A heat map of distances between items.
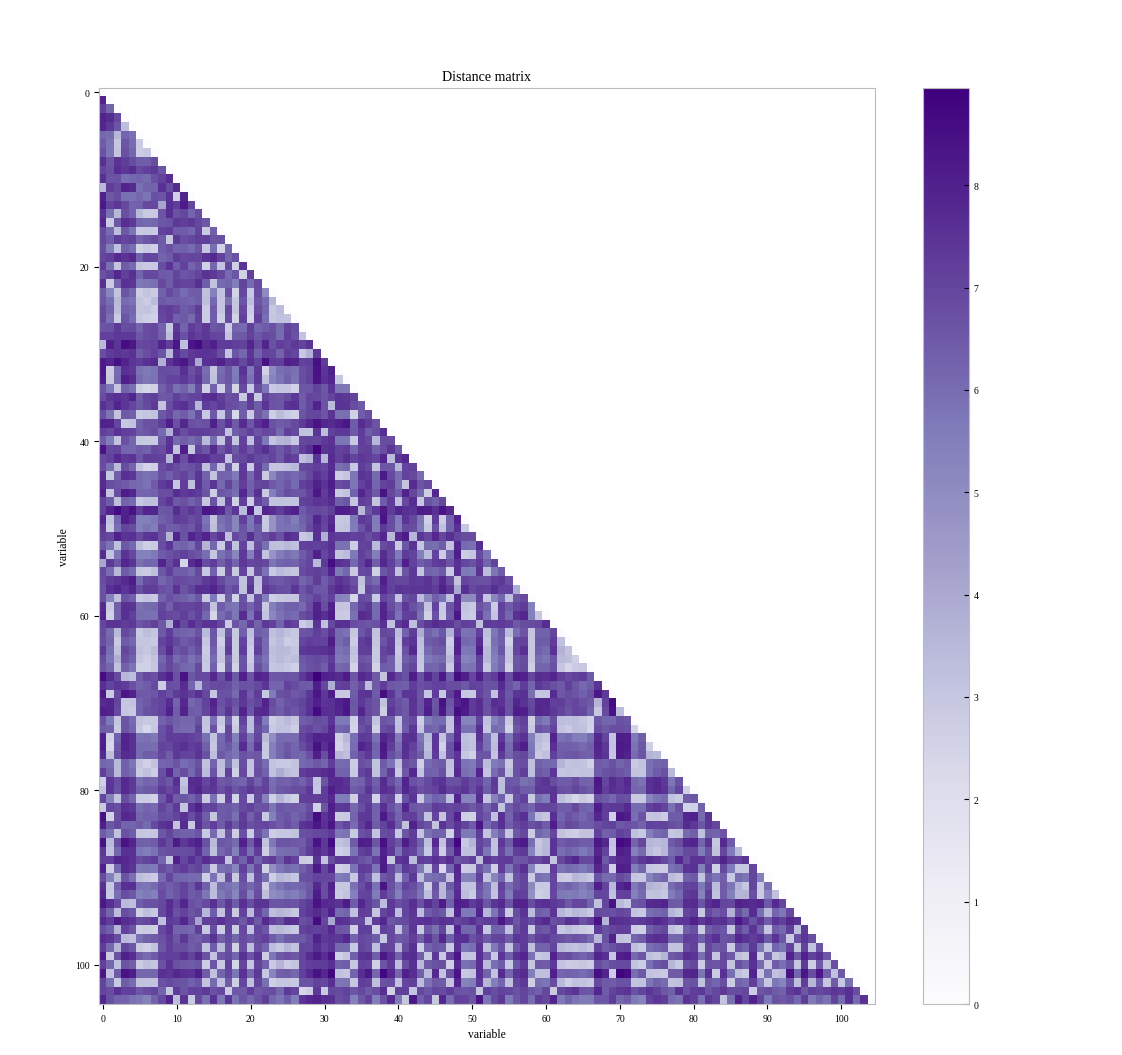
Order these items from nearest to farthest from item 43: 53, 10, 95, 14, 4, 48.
14, 53, 4, 10, 95, 48
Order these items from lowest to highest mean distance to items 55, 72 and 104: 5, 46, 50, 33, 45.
5, 45, 50, 33, 46
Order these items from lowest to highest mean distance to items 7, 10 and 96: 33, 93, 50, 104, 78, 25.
78, 25, 104, 50, 33, 93
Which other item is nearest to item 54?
11
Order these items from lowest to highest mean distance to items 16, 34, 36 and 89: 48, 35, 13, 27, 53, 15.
53, 15, 13, 27, 35, 48
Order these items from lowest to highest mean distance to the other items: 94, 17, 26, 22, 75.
26, 94, 22, 75, 17
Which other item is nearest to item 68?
8
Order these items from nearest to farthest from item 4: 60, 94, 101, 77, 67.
67, 77, 94, 60, 101
